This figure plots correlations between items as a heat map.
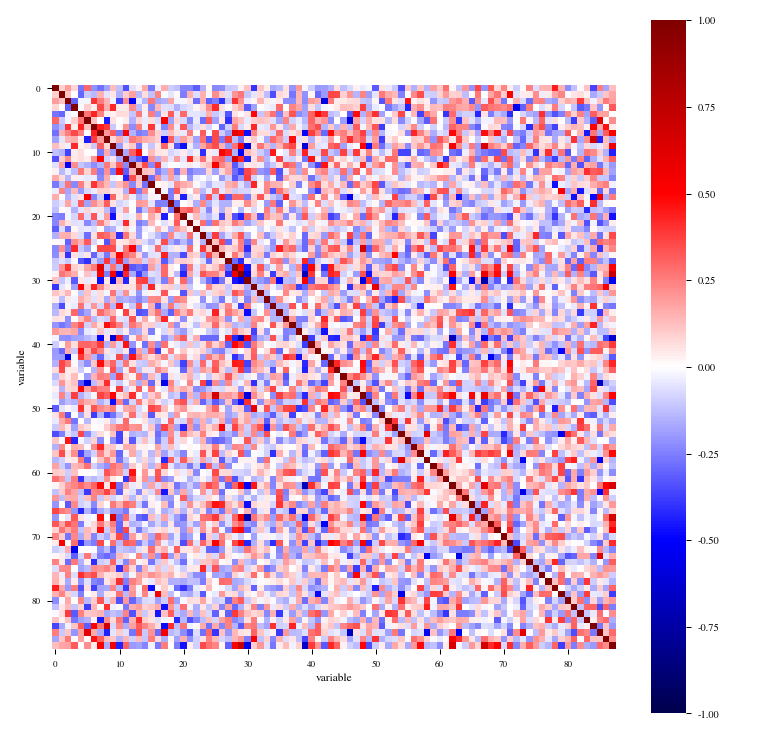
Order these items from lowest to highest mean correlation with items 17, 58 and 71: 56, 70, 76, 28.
76, 70, 56, 28
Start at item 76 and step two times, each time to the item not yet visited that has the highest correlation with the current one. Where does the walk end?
4
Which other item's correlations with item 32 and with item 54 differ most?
58
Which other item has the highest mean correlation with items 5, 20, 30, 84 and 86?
6
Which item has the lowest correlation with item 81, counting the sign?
17
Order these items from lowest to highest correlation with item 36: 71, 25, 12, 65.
71, 65, 25, 12
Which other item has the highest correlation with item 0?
78
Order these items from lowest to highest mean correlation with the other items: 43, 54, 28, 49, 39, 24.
39, 49, 54, 24, 28, 43
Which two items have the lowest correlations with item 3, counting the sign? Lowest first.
72, 55
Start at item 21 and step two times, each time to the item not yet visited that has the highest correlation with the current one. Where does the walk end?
28
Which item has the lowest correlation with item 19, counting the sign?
83
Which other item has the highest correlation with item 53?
26
